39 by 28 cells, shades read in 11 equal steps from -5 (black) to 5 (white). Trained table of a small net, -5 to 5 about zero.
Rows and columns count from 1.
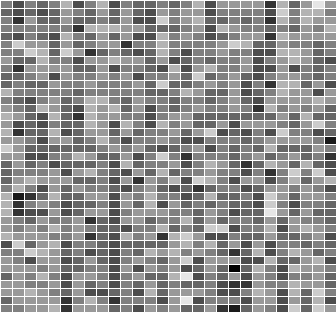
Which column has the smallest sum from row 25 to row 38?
10
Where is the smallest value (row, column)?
34, 20
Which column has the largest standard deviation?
23
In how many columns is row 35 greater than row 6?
11
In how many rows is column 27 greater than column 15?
20
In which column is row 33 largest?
16
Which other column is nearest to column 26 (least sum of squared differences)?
9
